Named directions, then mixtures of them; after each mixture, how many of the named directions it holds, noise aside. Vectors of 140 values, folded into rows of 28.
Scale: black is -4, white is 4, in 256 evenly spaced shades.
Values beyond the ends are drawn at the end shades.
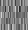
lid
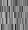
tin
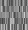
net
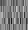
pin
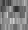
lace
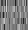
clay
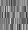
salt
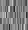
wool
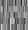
two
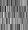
four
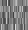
one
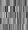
one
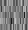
two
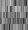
three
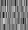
one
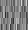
three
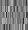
three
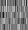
one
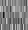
four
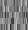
two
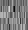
three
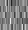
three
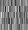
three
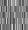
three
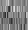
two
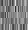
two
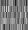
two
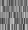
one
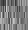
four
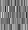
three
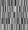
four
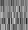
two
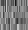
four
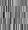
two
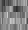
one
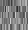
three
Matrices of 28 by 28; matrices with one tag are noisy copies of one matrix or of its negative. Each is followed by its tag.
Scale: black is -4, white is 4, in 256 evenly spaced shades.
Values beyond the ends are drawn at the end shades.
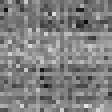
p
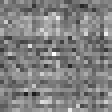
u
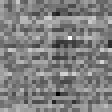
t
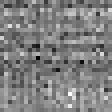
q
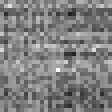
q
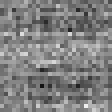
p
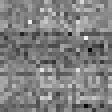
p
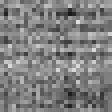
q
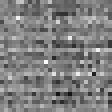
t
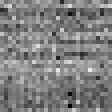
q
